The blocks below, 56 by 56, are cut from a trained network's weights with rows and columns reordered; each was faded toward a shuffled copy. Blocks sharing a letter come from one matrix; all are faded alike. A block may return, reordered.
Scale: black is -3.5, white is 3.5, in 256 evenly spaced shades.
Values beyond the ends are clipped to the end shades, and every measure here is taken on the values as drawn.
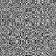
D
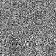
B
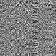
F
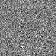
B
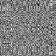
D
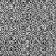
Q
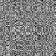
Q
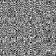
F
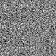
B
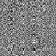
D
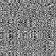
F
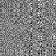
D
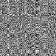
F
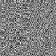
Q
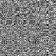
D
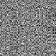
F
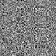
F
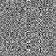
D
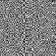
Q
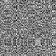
D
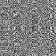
F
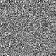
B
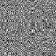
F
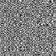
D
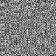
Q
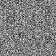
B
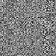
F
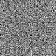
B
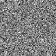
B
